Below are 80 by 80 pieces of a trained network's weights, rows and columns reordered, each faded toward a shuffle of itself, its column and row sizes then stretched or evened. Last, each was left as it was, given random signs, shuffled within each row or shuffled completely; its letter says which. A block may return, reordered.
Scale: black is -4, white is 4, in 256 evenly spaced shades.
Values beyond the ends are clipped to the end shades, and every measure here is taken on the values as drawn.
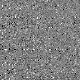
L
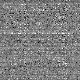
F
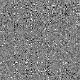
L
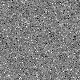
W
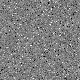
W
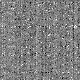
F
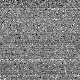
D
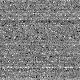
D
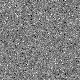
W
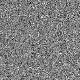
L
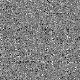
L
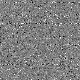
D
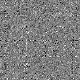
L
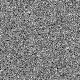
W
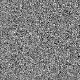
L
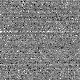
D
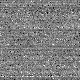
D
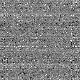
F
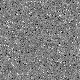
W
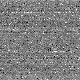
D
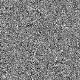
L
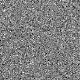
L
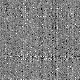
F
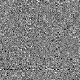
F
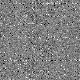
L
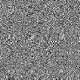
F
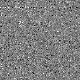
L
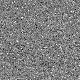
W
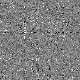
L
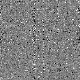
L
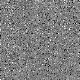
L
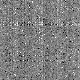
F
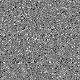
D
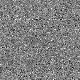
D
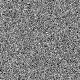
W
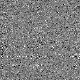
L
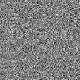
F
